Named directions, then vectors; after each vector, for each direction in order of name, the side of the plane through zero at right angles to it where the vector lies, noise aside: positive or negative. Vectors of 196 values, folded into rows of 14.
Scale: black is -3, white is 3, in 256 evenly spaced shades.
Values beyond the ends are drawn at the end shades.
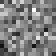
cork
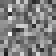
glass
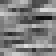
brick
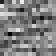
positive, positive, negative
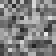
negative, positive, negative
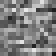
negative, positive, negative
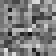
positive, negative, negative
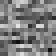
positive, positive, positive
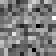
negative, negative, negative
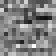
positive, negative, positive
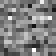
negative, positive, positive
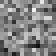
negative, positive, positive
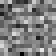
negative, negative, negative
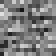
positive, positive, negative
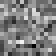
negative, positive, negative
